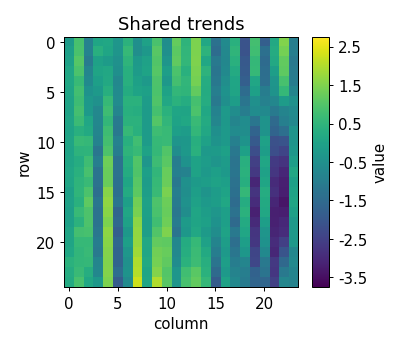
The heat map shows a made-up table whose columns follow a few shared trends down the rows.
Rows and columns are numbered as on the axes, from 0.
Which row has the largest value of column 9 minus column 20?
24
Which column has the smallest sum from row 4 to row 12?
21
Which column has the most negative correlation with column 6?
7
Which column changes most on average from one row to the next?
22
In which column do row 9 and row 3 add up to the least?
18
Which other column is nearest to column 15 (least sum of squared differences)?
20
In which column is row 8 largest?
9
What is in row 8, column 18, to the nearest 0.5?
-0.5
